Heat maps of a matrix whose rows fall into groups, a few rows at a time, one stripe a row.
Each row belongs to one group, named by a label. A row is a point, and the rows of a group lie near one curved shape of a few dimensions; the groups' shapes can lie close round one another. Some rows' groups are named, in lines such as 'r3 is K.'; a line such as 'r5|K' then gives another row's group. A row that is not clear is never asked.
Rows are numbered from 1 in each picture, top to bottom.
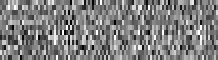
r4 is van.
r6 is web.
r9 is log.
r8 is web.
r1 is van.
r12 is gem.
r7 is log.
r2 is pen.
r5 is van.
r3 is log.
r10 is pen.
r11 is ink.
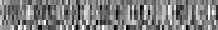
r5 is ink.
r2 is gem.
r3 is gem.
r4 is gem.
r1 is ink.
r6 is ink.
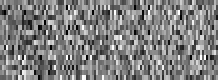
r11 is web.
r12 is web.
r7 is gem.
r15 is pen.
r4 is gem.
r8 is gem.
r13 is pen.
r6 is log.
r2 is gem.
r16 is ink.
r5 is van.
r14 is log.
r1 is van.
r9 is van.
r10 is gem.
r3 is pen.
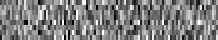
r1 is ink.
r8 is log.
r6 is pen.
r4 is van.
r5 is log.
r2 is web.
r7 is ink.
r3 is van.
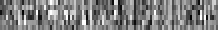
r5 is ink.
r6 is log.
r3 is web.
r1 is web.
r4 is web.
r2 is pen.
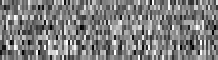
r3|ink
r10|pen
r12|log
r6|pen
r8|van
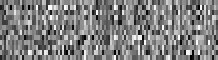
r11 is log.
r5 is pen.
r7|ink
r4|web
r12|ink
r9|gem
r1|ink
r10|log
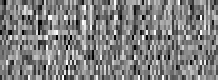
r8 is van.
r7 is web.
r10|gem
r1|pen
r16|log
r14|gem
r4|web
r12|van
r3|pen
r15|gem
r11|van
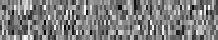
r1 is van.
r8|pen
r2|pen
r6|log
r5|gem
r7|gem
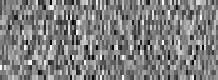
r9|log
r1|log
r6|gem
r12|van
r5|van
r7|van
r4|log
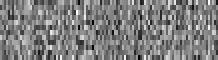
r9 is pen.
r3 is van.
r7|web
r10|van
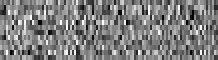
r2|pen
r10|ink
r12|pen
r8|pen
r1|van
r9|van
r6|web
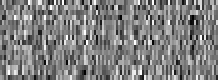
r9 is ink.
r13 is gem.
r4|pen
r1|log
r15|pen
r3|pen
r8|web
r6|ink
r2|web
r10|pen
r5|log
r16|gem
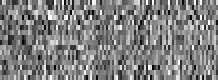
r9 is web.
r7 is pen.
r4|web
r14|ink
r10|van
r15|pen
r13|pen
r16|web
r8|web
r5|gem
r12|log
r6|gem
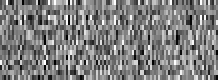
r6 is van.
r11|gem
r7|gem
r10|ink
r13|ink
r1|web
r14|gem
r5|log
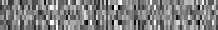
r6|gem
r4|gem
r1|gem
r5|web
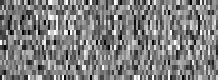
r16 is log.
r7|web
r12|gem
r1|web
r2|gem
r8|pen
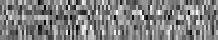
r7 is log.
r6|log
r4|van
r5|gem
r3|pen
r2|gem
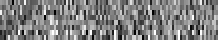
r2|ink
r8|pen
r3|ink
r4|van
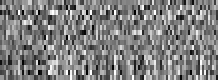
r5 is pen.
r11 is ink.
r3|web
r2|van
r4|gem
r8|gem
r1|log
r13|web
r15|web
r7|pen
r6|van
